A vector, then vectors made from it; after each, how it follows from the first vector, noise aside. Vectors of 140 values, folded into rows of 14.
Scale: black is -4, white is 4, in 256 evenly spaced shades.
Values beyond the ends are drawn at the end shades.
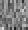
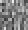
reversed, negated.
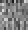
reversed.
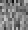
reversed.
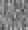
negated, shrunk.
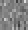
reversed, partly zeroed.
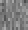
reversed, negated, shrunk.
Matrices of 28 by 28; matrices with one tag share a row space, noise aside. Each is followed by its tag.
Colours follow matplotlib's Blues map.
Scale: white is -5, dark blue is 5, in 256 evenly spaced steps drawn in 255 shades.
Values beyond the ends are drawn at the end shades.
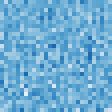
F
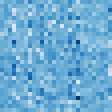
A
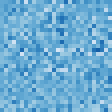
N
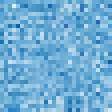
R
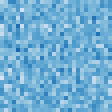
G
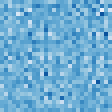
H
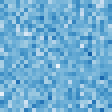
F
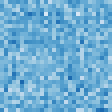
R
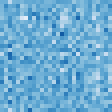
G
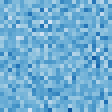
H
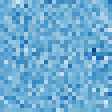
N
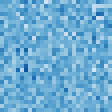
N
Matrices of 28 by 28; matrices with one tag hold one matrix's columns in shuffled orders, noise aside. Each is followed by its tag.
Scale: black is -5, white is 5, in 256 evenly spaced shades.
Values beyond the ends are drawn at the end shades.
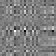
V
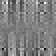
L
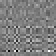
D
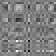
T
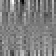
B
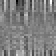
B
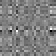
V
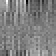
B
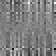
L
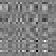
T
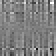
L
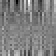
B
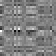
V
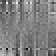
L
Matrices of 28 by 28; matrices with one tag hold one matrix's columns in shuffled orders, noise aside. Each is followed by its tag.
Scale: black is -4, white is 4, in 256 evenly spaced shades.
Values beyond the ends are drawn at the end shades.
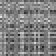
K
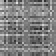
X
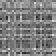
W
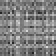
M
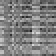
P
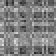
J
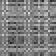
X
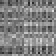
J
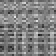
K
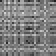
X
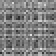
W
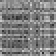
W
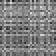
X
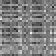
P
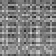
P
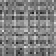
M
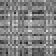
M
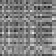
P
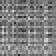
P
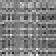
W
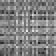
M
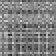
K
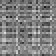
P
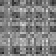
J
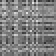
X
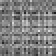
M
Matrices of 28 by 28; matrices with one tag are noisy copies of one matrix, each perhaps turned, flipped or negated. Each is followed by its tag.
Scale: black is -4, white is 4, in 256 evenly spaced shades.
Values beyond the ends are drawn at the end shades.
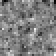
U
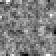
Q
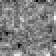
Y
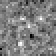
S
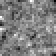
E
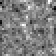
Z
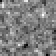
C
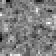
Y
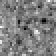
S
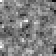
U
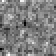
Z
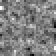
Q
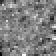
E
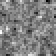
Q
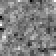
E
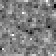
Z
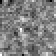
U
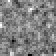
C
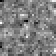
U
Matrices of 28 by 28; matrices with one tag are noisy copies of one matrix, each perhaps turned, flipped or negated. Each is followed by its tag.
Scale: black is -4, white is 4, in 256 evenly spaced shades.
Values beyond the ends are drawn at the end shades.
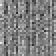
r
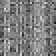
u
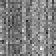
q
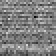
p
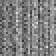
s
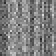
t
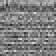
p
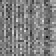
p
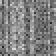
q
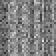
t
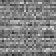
r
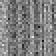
t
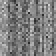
t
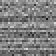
s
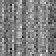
t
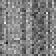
q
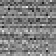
s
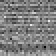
p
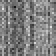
q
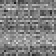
u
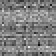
u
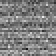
s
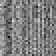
p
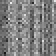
t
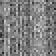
u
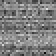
u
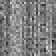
u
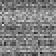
u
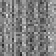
t
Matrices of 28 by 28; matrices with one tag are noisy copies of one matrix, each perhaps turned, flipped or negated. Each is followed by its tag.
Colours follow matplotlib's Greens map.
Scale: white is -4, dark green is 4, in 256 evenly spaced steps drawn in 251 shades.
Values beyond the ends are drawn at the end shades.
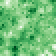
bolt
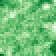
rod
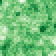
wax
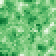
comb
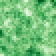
wax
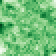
rod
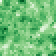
wax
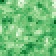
comb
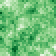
bolt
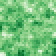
comb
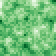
comb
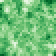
rod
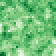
comb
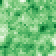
wax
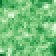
rod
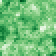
wax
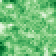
rod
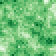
bolt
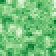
comb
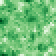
comb
